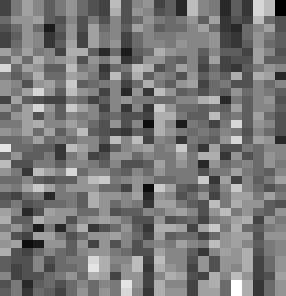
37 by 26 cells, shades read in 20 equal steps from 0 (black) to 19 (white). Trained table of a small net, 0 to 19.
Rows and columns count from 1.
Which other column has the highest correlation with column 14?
18
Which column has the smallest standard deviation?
16
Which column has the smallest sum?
14
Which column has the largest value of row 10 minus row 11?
22
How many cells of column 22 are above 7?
25
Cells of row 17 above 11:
4
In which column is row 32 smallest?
19
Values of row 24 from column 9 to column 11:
11 8 8
